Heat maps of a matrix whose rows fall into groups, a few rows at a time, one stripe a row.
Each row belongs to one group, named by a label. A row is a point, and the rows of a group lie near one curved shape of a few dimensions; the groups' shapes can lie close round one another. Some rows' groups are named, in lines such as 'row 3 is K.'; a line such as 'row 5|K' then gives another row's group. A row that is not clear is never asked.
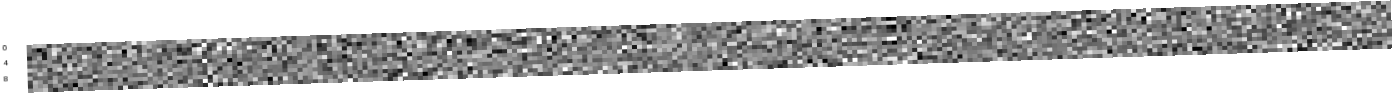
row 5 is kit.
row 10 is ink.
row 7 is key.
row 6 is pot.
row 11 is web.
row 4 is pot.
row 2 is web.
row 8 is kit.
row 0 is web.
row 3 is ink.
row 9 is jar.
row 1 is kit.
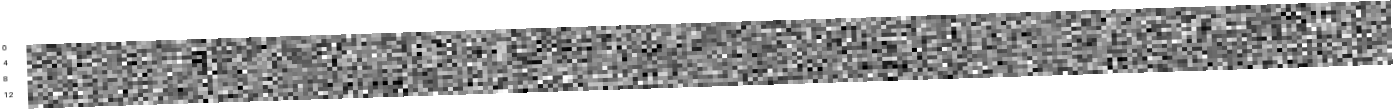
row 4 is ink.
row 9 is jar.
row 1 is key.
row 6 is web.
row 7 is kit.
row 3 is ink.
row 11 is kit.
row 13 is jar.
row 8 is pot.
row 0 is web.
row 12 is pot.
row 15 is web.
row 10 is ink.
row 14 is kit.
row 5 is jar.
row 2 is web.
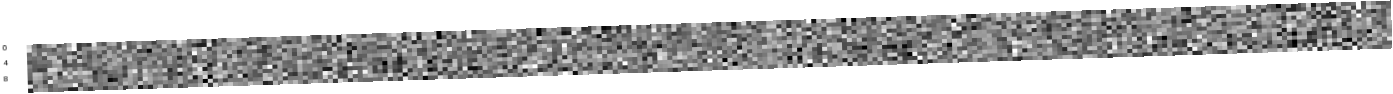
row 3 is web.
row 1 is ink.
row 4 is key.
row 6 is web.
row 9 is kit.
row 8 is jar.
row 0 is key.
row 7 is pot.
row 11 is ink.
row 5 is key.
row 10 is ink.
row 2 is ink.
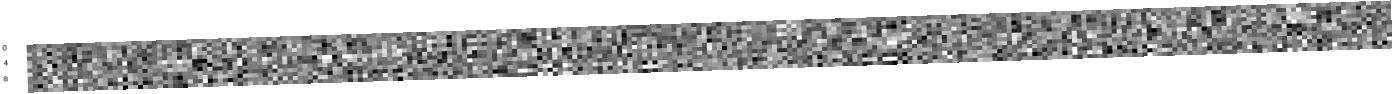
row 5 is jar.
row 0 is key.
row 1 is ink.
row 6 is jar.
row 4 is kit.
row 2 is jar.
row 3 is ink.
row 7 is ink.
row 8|web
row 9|pot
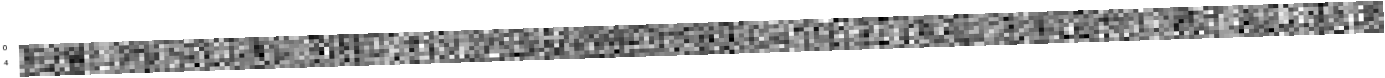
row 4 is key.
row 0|web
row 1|key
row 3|kit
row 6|kit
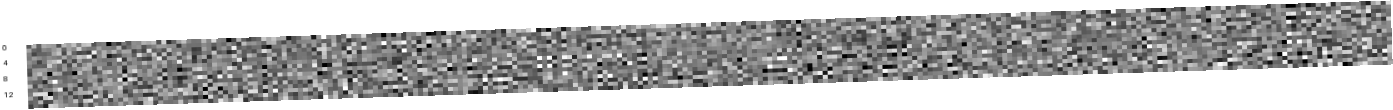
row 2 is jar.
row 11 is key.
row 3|kit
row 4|key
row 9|web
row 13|ink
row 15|kit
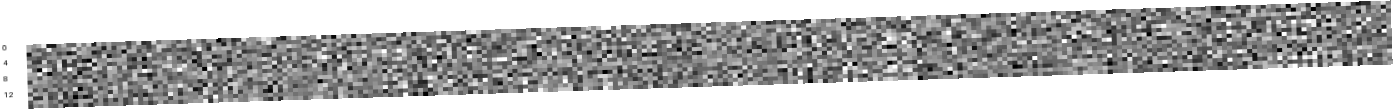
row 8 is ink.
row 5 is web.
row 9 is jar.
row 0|kit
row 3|kit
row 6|ink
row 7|web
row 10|web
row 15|ink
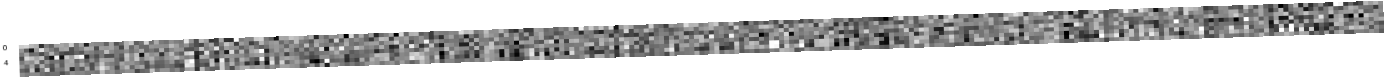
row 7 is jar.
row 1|key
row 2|key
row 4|web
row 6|web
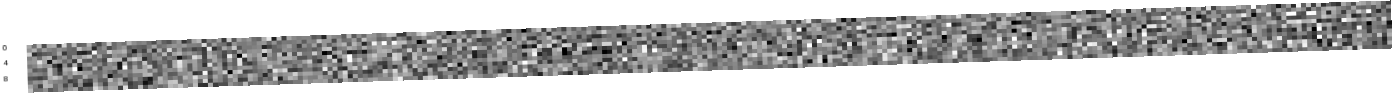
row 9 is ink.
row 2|jar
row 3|jar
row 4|jar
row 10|ink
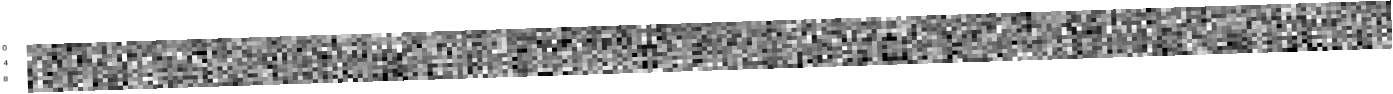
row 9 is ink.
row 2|kit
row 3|jar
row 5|web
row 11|key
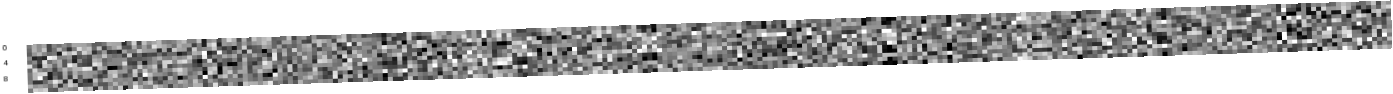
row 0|web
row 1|web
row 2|key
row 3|web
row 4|ink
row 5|ink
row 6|kit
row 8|web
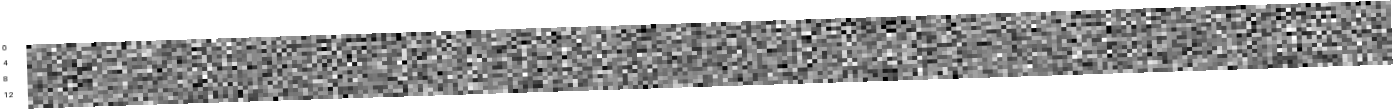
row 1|web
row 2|ink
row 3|web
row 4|web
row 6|key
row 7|key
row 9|kit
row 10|key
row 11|ink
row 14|pot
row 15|ink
